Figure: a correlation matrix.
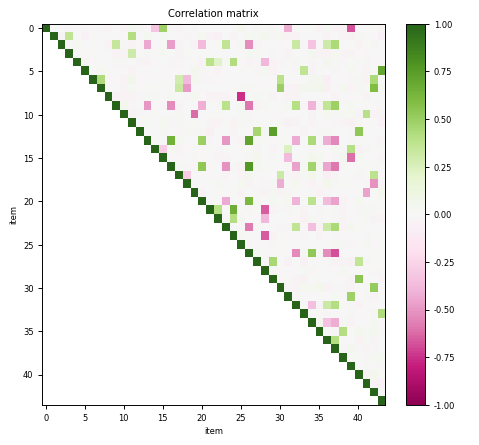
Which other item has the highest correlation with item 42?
7
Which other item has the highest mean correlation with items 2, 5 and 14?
43
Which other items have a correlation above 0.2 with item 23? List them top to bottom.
2, 9, 32, 36, 37
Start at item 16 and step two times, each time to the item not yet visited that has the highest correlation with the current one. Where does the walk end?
13
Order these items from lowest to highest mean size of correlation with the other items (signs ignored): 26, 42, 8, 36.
8, 42, 36, 26
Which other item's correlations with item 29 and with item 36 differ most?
12
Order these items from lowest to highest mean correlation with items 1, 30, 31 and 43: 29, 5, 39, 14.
29, 14, 39, 5
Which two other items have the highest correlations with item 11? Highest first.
1, 3
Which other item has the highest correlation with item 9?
37
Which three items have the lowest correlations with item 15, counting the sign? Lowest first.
39, 31, 14
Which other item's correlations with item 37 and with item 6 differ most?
26
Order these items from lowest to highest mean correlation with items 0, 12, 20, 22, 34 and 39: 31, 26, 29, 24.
31, 24, 29, 26
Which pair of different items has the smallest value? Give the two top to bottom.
8, 25
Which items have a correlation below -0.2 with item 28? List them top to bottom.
4, 21, 22, 24
